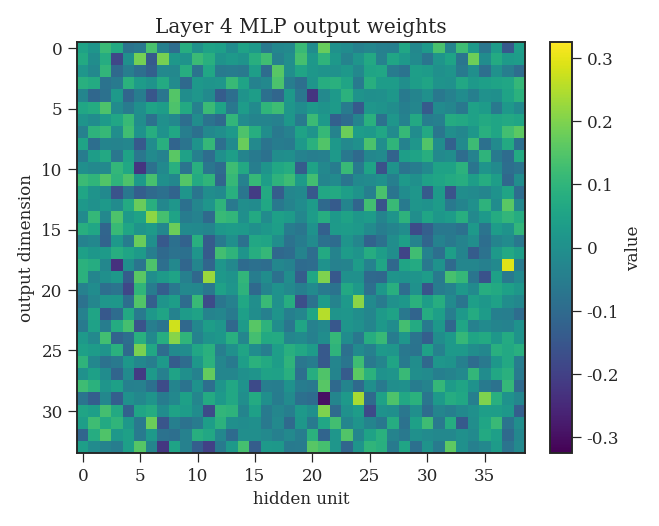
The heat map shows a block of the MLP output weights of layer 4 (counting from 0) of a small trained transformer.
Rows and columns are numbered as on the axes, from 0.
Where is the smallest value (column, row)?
21, 29
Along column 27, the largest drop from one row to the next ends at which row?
9
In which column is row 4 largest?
8
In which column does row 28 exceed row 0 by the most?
37
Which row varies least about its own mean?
3
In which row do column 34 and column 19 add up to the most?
1
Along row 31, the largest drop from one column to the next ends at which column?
7
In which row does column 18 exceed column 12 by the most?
11
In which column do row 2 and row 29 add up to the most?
24
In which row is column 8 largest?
23
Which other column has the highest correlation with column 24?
36
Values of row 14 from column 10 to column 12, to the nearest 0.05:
-0.05 -0.1 0.1
